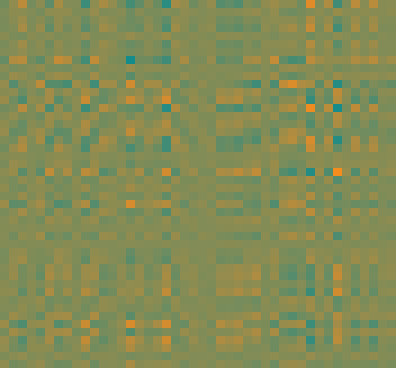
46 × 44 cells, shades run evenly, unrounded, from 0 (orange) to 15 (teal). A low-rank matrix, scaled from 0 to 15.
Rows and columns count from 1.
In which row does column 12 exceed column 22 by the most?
22
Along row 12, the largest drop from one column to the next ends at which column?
38
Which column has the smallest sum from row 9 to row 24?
15
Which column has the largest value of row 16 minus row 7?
35
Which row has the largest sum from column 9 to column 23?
8
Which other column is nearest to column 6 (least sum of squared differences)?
27
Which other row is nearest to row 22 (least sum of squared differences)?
37
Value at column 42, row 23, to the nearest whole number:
7
